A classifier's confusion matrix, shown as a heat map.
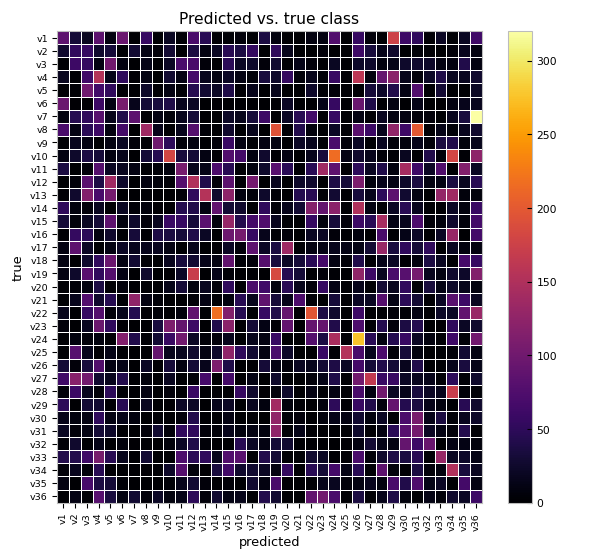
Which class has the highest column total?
v26
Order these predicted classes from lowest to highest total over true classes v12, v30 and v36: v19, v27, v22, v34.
v27, v34, v22, v19
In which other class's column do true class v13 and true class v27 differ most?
v33
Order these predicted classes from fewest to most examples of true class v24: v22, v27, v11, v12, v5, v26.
v5, v12, v27, v22, v11, v26
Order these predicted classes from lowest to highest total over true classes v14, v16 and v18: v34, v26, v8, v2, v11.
v8, v2, v11, v34, v26
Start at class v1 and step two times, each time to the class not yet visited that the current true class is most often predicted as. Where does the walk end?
v19
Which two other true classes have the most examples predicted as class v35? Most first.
v11, v22
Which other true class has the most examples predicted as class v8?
v1
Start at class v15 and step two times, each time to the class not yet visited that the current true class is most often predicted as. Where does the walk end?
v34
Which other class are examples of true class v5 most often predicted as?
v3
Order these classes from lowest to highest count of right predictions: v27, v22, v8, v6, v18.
v18, v6, v8, v27, v22
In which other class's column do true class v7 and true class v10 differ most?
v36
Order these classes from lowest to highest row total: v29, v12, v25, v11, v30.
v30, v29, v25, v12, v11
